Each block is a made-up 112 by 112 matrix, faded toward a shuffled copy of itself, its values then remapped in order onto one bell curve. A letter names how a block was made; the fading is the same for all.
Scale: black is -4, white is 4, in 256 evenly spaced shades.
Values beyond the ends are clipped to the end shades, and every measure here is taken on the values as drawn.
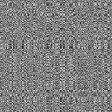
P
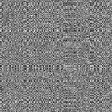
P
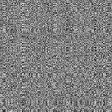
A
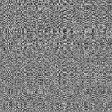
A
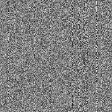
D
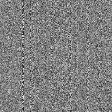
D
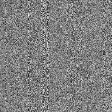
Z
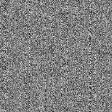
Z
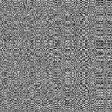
P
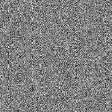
Z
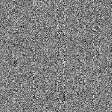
D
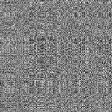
A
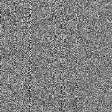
D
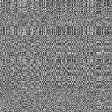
P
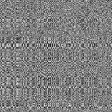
P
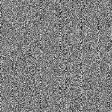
D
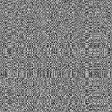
P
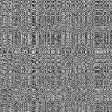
P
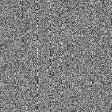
D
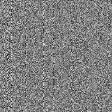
D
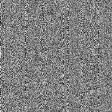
D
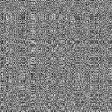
A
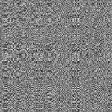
A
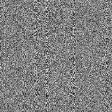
D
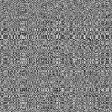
P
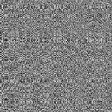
A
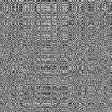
P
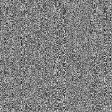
D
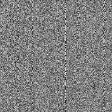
D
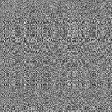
A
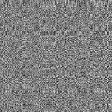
A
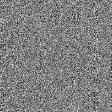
Z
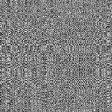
A
